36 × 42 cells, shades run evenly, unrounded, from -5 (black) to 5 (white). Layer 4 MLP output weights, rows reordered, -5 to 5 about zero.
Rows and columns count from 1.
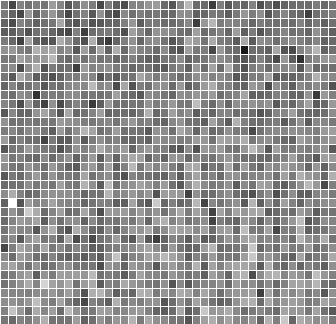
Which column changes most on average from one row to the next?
13
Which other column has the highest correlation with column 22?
42
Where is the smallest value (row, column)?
6, 31
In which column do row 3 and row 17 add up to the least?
25
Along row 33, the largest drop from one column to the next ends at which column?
33
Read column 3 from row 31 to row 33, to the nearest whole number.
1 1 0
